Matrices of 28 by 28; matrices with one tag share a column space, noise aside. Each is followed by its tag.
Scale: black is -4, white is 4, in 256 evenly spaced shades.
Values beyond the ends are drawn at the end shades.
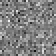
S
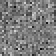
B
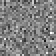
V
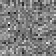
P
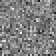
V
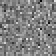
P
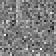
B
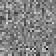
B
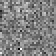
B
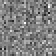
B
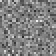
S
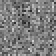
B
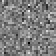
P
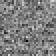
V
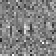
V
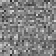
S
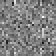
P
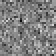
S
